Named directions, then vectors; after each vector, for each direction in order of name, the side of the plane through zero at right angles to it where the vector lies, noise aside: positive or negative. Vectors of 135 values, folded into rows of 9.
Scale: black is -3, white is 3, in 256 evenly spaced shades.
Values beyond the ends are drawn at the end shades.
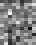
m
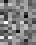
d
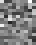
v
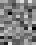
negative, negative, positive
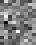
negative, positive, negative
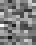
negative, positive, positive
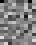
positive, positive, negative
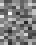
positive, positive, positive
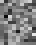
positive, negative, positive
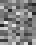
positive, negative, negative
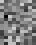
positive, negative, positive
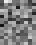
negative, negative, negative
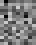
positive, positive, positive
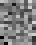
negative, negative, positive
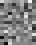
negative, negative, positive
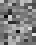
positive, negative, positive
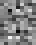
positive, negative, negative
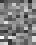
positive, positive, negative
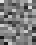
negative, negative, positive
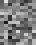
negative, positive, negative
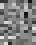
positive, positive, negative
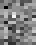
negative, positive, negative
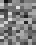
positive, positive, positive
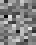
positive, negative, positive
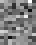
negative, negative, positive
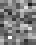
positive, negative, negative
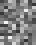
positive, negative, negative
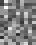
negative, negative, negative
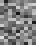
positive, positive, positive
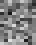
positive, negative, negative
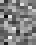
positive, negative, positive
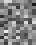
negative, negative, negative
